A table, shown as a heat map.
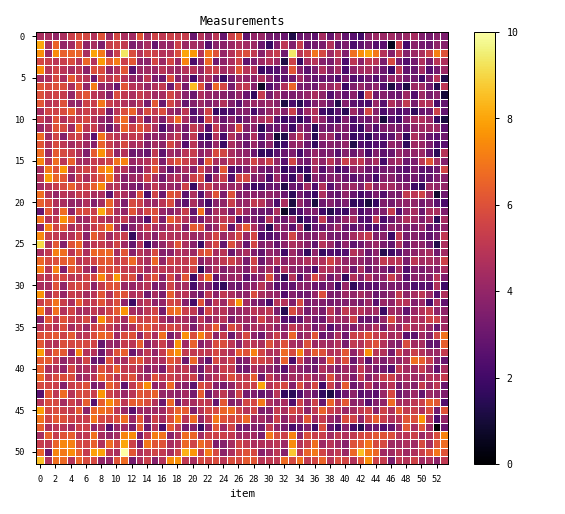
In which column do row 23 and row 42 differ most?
29
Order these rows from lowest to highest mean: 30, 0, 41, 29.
30, 0, 29, 41
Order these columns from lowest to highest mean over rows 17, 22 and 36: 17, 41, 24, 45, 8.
45, 41, 17, 24, 8
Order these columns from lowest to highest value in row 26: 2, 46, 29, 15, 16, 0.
46, 29, 16, 0, 15, 2
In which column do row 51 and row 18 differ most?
32
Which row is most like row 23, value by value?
17
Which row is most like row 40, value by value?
31
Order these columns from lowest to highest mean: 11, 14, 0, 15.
14, 15, 11, 0
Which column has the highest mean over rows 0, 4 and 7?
0
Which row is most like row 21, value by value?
43
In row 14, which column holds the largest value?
8
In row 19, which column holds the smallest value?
52
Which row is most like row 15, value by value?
33
